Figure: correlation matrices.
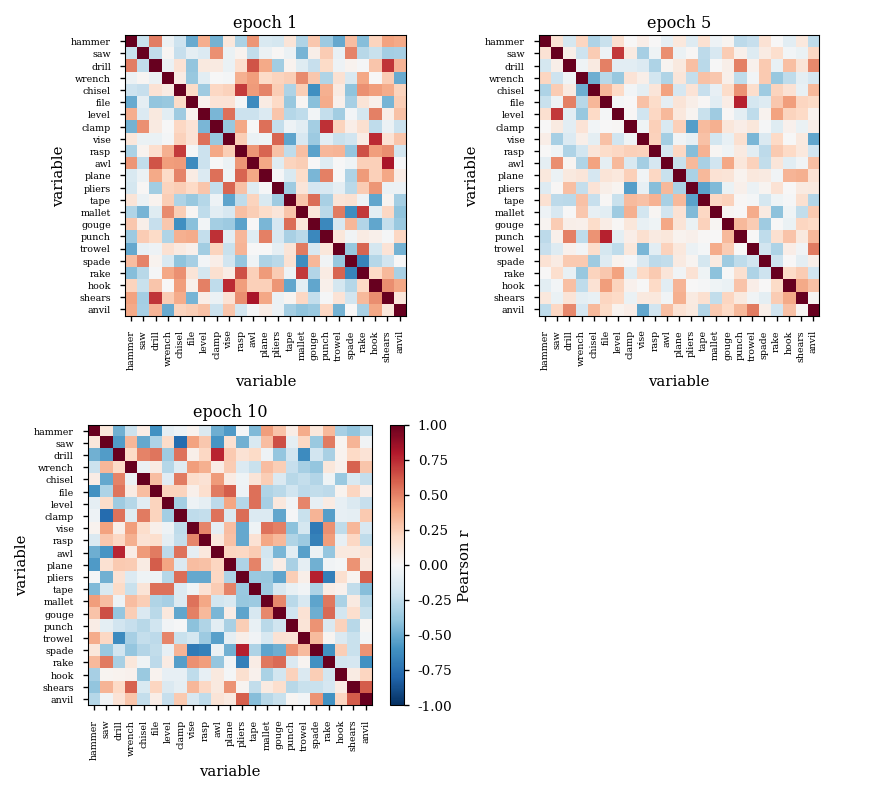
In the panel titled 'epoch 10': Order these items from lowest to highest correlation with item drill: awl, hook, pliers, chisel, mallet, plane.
mallet, hook, pliers, plane, chisel, awl
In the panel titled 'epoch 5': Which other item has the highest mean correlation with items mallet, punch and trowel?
anvil
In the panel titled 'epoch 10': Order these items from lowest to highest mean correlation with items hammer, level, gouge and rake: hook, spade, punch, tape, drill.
drill, spade, hook, punch, tape
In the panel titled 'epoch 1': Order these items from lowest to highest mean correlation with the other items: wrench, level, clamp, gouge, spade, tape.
gouge, spade, tape, level, clamp, wrench
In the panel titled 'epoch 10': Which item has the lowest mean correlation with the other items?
spade
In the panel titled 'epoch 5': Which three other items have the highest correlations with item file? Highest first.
punch, drill, hook
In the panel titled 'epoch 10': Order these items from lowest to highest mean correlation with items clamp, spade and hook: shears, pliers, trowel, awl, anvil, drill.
shears, trowel, drill, awl, anvil, pliers
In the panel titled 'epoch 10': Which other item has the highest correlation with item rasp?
vise
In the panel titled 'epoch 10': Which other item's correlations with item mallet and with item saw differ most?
chisel
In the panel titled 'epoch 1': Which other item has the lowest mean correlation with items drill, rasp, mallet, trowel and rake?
spade
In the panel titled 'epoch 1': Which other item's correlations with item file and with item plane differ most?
awl
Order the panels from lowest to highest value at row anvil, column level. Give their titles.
epoch 10, epoch 5, epoch 1
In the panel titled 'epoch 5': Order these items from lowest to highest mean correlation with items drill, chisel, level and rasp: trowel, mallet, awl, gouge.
mallet, trowel, gouge, awl
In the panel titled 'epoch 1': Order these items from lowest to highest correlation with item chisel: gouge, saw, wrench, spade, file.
gouge, spade, saw, wrench, file
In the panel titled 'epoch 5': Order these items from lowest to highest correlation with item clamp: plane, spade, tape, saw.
spade, saw, plane, tape
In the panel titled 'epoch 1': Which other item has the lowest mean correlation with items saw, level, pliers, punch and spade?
mallet
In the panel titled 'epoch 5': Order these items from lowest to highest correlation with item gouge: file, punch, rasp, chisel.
rasp, file, chisel, punch
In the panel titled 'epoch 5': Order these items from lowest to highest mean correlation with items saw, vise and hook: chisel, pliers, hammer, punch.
pliers, hammer, chisel, punch
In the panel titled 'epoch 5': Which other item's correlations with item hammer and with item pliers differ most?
tape
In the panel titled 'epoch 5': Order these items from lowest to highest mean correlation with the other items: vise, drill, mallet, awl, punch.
vise, mallet, awl, drill, punch
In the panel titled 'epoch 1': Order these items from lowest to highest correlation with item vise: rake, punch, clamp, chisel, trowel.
clamp, trowel, punch, rake, chisel
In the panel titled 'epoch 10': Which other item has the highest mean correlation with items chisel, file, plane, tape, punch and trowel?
level
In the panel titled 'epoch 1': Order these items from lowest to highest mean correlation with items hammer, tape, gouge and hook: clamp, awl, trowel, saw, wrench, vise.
clamp, trowel, saw, vise, wrench, awl
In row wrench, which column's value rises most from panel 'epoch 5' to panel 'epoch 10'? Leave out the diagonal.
shears
